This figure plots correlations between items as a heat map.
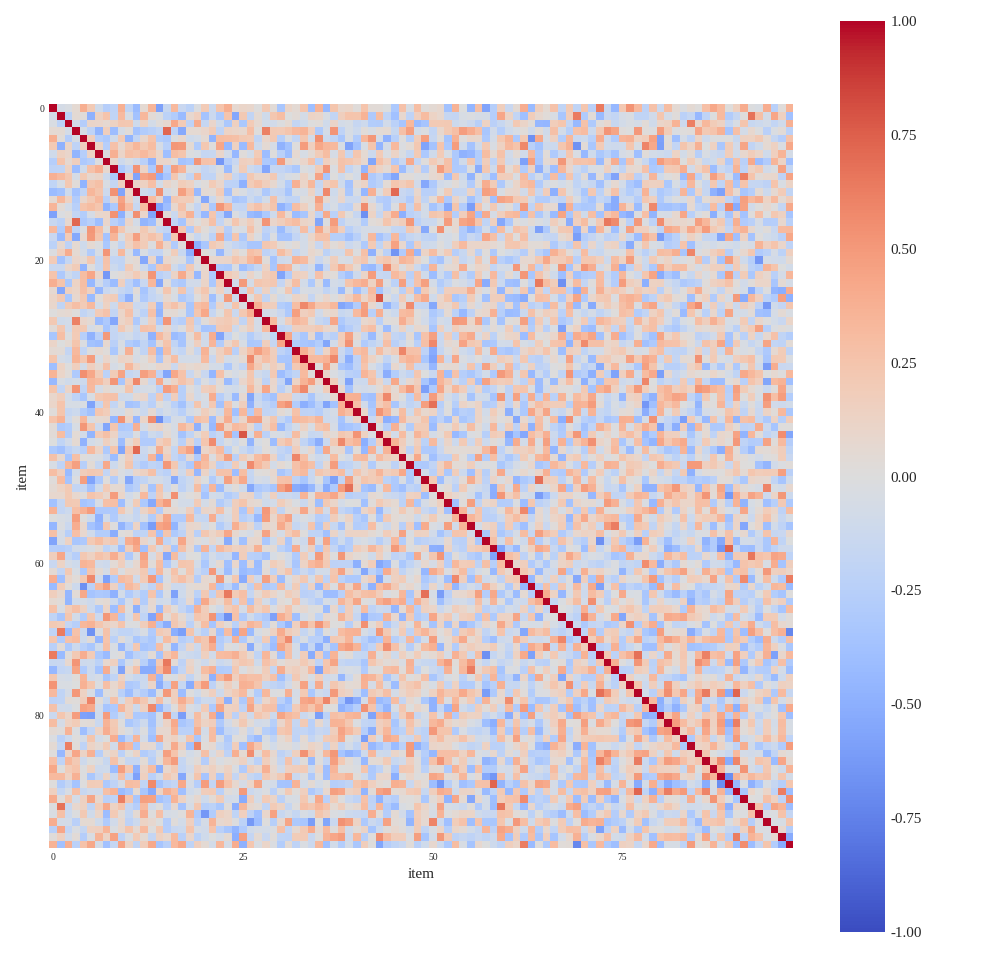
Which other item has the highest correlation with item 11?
45
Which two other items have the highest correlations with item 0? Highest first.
72, 76
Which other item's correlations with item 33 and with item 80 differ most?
5
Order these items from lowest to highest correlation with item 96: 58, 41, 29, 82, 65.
41, 58, 29, 65, 82
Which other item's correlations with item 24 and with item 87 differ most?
55
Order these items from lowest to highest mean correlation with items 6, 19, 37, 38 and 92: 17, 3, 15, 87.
17, 15, 3, 87
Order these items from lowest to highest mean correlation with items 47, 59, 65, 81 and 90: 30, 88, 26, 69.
26, 30, 69, 88
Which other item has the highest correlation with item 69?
1
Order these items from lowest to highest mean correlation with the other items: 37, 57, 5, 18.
57, 18, 5, 37
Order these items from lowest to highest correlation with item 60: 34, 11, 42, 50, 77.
77, 50, 11, 42, 34
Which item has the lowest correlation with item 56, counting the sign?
8
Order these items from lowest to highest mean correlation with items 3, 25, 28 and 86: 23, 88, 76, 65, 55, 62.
65, 62, 76, 55, 23, 88
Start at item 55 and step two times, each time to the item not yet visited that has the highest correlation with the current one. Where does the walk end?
15
